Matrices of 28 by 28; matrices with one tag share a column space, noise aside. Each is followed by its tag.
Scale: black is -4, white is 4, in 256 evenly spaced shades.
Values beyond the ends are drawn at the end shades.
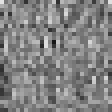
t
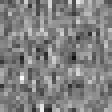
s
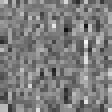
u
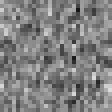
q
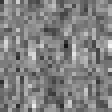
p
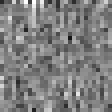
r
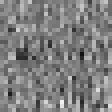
p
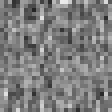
r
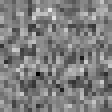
q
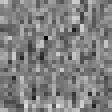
p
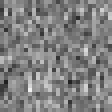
q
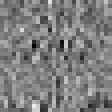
p
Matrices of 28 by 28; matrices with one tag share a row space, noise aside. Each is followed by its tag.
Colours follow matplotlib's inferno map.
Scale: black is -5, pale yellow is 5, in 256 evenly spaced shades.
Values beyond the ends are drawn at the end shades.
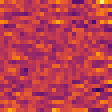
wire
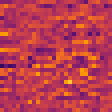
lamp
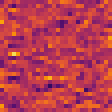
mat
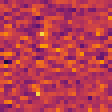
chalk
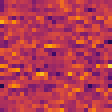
mat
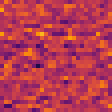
chalk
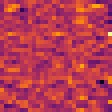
wire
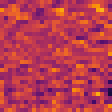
wire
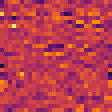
mat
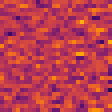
wire
